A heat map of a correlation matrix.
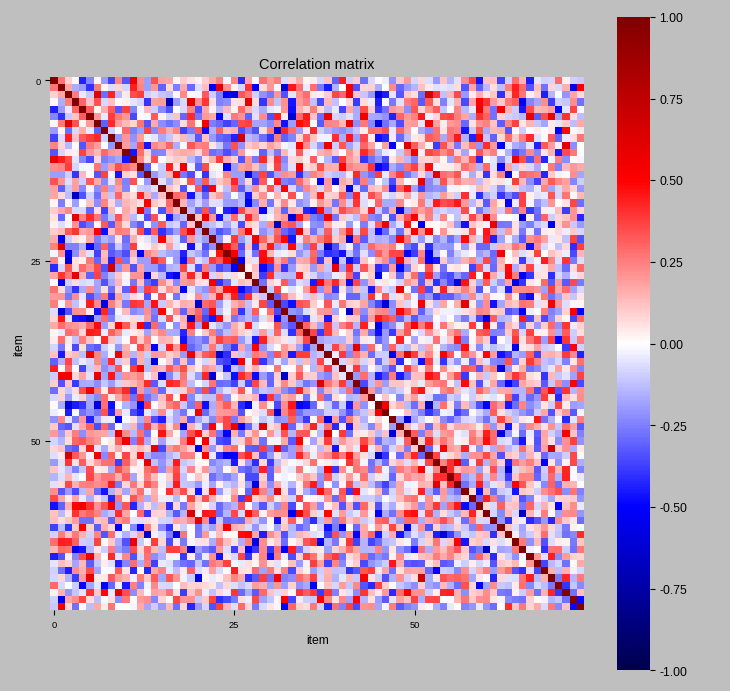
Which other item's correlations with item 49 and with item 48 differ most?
24
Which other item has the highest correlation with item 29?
48
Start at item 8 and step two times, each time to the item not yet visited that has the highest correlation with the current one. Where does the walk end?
39
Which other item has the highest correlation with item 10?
50
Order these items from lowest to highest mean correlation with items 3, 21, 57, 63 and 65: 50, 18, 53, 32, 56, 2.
32, 53, 56, 50, 2, 18
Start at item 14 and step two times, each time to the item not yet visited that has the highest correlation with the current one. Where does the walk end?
69
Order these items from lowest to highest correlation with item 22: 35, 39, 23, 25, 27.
23, 27, 39, 35, 25
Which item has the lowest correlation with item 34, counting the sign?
45
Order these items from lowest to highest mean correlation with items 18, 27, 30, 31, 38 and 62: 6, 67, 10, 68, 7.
7, 67, 10, 6, 68
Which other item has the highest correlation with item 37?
42
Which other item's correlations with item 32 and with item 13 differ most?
65
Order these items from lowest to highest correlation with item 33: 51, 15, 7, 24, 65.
51, 15, 24, 7, 65
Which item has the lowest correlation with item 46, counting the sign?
31
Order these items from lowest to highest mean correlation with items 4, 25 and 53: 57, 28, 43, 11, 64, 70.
70, 28, 57, 11, 64, 43
